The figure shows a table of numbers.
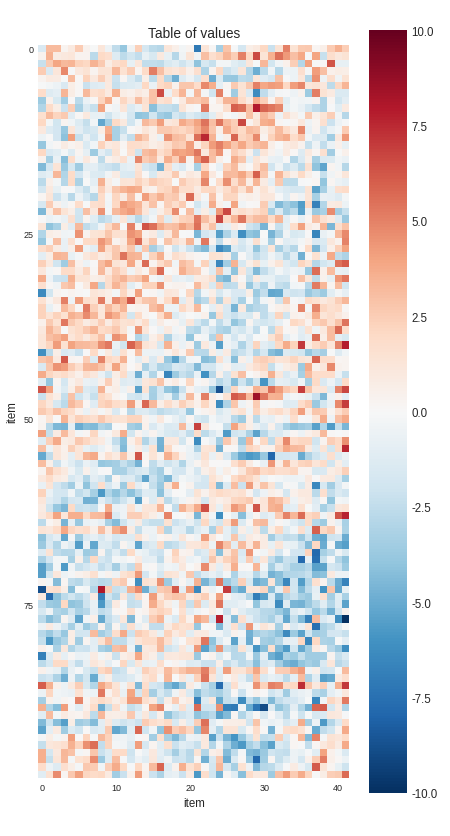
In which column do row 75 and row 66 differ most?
3
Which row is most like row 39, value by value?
65
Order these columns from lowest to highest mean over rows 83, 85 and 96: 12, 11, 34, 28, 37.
28, 34, 12, 37, 11
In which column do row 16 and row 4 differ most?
37
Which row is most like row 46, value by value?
86
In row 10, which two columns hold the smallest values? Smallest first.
8, 9
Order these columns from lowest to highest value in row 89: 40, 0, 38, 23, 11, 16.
23, 11, 40, 0, 16, 38
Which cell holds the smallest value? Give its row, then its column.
77, 41
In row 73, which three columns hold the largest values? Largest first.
8, 25, 18
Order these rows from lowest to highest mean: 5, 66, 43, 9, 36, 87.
66, 87, 9, 43, 36, 5
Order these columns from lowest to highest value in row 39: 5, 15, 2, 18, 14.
14, 18, 15, 5, 2
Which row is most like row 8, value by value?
47
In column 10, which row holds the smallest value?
92
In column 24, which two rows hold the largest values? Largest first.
77, 23
